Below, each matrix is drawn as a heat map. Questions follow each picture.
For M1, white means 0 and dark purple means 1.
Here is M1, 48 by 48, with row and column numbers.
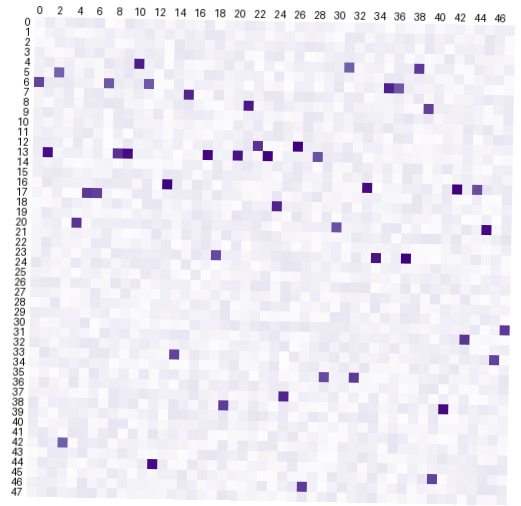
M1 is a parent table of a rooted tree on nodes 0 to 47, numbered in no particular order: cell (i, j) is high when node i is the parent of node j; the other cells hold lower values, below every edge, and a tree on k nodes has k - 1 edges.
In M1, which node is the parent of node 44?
16
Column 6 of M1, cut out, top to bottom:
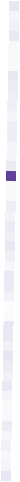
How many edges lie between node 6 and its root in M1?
3
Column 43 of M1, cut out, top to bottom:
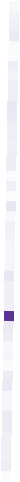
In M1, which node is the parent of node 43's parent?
4
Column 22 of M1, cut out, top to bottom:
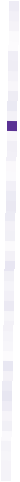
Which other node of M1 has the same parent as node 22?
26
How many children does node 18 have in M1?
1
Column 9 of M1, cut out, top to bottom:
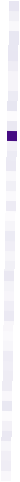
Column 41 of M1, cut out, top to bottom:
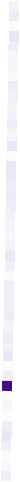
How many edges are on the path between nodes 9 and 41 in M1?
5
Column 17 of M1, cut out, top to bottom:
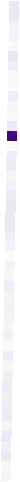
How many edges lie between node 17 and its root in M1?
2
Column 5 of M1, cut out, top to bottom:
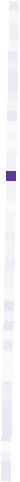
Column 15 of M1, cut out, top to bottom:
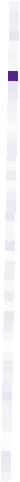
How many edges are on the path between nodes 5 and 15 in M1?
4
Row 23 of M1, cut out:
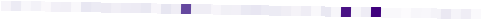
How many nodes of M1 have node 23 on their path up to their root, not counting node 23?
5
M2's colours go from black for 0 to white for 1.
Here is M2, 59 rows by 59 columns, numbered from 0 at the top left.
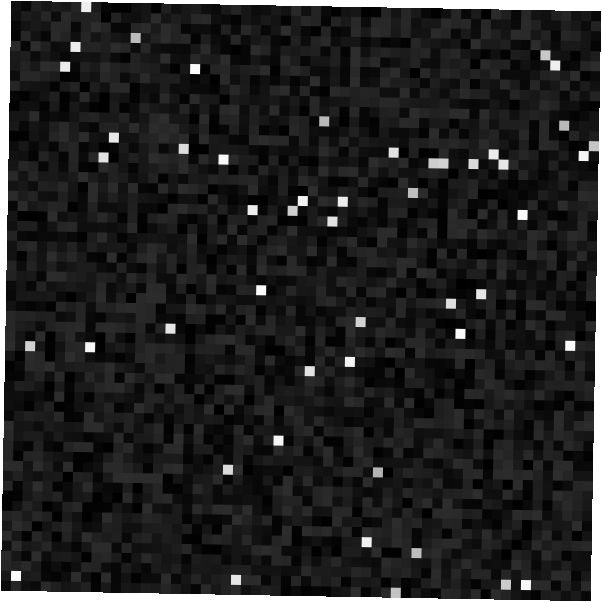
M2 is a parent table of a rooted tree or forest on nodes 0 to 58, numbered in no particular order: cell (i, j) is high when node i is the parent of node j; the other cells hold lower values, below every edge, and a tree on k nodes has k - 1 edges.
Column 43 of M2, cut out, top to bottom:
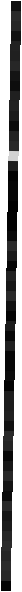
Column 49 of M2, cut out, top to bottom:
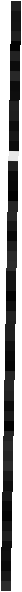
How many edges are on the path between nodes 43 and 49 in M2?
2
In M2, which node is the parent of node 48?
14
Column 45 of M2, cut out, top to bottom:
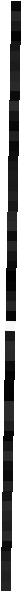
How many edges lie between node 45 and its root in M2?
3
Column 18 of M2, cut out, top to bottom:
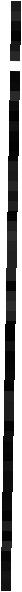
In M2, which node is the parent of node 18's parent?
4
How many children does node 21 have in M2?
1
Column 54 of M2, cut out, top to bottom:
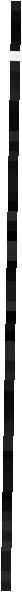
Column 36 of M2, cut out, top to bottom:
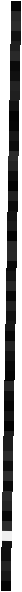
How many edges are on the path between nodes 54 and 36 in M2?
5
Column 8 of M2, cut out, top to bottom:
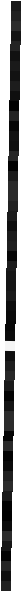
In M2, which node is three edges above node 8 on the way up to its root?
31
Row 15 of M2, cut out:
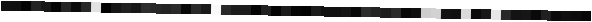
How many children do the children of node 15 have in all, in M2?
4
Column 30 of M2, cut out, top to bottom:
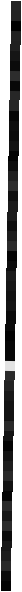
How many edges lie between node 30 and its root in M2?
3
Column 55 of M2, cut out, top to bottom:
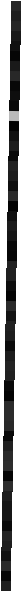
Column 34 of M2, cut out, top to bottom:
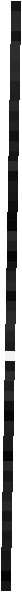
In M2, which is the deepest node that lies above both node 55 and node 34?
11
